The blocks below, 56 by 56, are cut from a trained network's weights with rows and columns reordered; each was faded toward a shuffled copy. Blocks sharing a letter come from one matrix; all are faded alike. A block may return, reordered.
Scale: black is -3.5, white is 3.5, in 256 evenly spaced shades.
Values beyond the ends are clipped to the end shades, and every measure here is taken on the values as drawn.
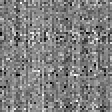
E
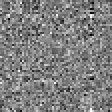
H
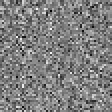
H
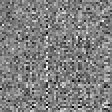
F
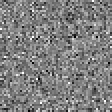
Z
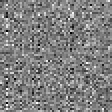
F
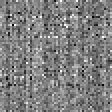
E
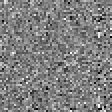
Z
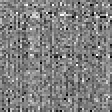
E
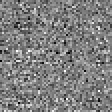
Z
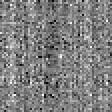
E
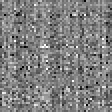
E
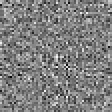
H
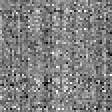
E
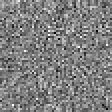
F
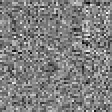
H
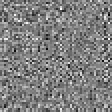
F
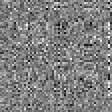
F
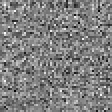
H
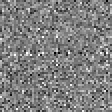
Z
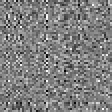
F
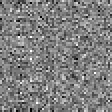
H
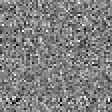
Z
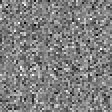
Z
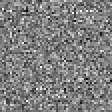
Z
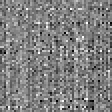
E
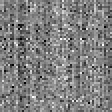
E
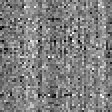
E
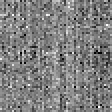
E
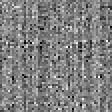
E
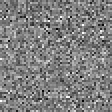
Z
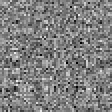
H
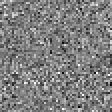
Z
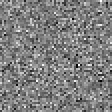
Z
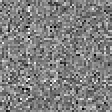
Z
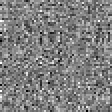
H
